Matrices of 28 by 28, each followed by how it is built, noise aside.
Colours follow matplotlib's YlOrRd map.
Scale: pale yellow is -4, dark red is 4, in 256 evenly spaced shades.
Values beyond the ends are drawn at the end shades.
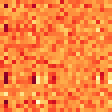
low rank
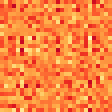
low rank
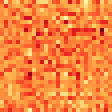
low rank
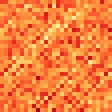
Hankel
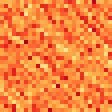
Toeplitz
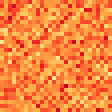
Hankel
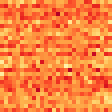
blocks
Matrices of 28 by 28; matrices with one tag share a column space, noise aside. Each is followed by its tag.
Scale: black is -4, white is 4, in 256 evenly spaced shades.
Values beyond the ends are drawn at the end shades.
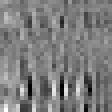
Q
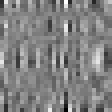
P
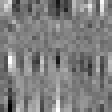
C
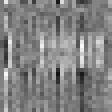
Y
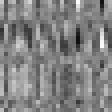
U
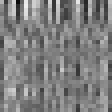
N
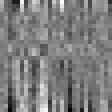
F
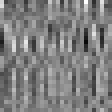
U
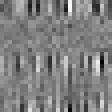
C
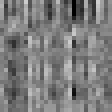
N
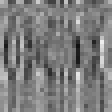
Y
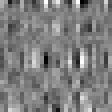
P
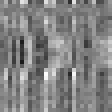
Y
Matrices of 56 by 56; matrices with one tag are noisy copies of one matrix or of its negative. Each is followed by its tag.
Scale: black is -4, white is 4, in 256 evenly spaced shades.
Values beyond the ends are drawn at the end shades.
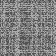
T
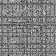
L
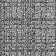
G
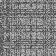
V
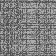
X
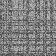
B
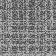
B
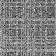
G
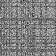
G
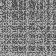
B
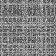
L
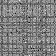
L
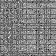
X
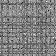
L
